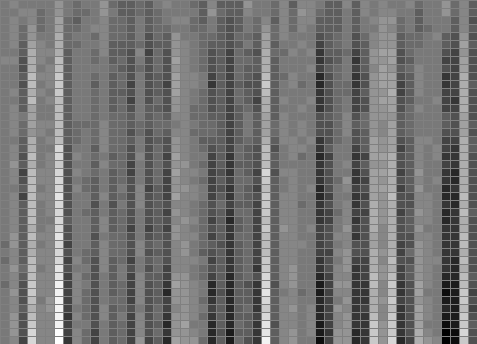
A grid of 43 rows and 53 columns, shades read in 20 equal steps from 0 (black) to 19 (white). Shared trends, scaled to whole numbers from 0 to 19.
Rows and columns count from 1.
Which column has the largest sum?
7
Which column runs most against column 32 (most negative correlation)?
43
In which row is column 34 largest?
2
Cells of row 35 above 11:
6
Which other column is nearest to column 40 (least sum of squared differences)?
26
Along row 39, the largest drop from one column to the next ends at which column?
8
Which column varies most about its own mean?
50
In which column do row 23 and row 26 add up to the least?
51
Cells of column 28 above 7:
23
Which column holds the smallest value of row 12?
36
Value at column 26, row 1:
7
